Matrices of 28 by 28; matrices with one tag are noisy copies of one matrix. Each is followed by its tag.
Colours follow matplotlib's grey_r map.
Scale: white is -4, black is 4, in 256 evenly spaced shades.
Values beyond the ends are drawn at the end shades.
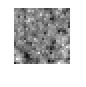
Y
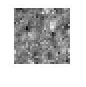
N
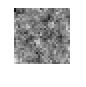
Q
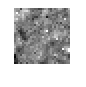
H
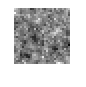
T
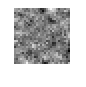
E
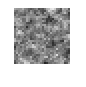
E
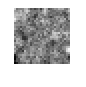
H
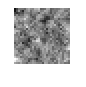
Q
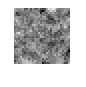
E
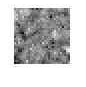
H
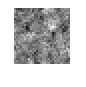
N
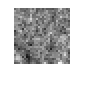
Y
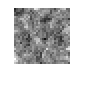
Q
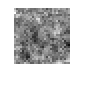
T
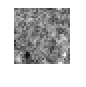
Y
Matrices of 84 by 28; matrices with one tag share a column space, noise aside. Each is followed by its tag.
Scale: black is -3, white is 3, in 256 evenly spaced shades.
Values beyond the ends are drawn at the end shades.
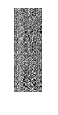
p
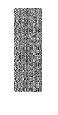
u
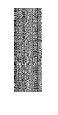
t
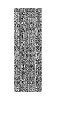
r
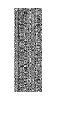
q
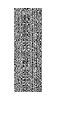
q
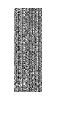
p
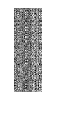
t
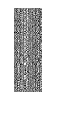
t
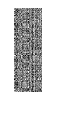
u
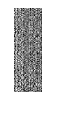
p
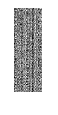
q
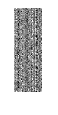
u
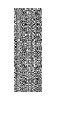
q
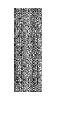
r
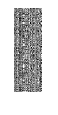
r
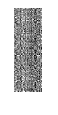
u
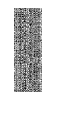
t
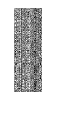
t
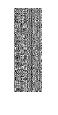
u
